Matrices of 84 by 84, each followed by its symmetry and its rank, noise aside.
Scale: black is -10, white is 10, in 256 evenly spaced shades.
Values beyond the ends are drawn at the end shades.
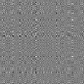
no symmetry, rank three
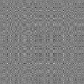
no symmetry, rank three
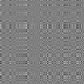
no symmetry, rank one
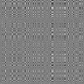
no symmetry, rank one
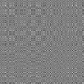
symmetric, rank two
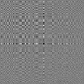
symmetric, rank one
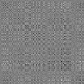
symmetric, rank three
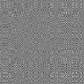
no symmetry, rank three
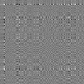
no symmetry, rank two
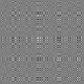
symmetric, rank one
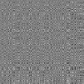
no symmetry, rank three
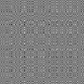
no symmetry, rank two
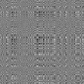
symmetric, rank two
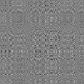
no symmetry, rank three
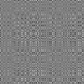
antisymmetric, rank two
